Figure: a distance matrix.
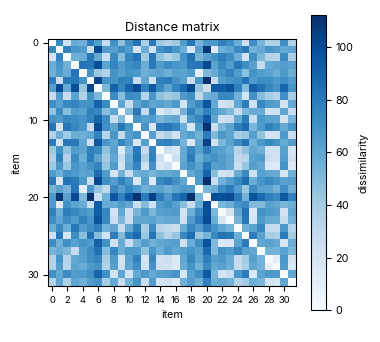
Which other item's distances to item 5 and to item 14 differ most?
9
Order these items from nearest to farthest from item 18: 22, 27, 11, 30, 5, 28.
11, 5, 22, 30, 27, 28
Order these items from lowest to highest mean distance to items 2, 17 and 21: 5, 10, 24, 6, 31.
31, 10, 5, 24, 6
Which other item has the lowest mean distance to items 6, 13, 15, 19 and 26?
4
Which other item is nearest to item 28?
29
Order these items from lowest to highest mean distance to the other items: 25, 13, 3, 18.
25, 13, 18, 3
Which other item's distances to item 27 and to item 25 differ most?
3
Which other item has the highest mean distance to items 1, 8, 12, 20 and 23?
6
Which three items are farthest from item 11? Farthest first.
20, 6, 25
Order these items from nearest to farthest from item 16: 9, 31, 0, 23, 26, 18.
31, 9, 0, 23, 26, 18
